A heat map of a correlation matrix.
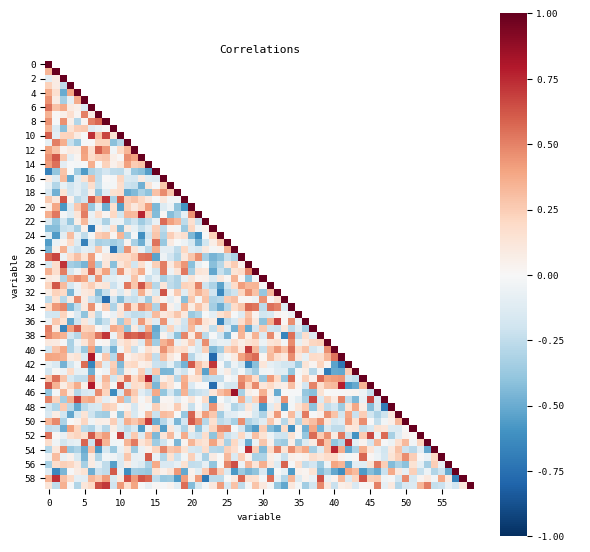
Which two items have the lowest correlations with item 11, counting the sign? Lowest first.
57, 18
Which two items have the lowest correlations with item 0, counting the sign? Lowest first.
15, 25
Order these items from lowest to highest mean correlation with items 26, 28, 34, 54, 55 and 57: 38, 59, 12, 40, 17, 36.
12, 59, 38, 17, 36, 40
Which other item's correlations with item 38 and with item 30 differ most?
33
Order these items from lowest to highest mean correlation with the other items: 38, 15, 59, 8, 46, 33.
15, 33, 46, 59, 8, 38
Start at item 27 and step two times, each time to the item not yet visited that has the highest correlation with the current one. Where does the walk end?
58
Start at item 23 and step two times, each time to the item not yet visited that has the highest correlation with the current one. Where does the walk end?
53
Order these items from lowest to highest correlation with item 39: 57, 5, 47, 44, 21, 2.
57, 21, 2, 5, 47, 44
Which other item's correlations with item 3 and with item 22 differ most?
16
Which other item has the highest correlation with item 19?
8
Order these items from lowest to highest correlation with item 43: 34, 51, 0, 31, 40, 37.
40, 34, 37, 0, 31, 51
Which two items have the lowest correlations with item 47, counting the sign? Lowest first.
48, 23
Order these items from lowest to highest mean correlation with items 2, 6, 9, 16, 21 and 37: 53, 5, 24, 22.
24, 53, 22, 5
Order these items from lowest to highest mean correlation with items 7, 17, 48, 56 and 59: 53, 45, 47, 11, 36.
36, 47, 45, 11, 53
